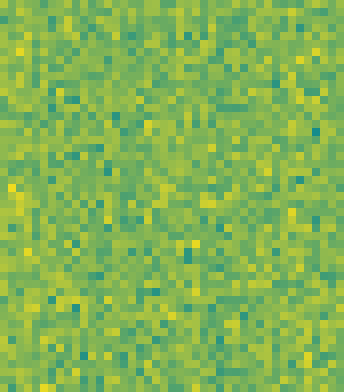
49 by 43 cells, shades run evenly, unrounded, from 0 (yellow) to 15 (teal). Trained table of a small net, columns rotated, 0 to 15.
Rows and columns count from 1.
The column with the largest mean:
28
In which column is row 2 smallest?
37
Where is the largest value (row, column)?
17, 40
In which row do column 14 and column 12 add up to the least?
45
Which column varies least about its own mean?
43
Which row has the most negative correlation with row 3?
30
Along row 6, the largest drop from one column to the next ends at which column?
26
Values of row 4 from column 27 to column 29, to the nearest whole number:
3 9 10
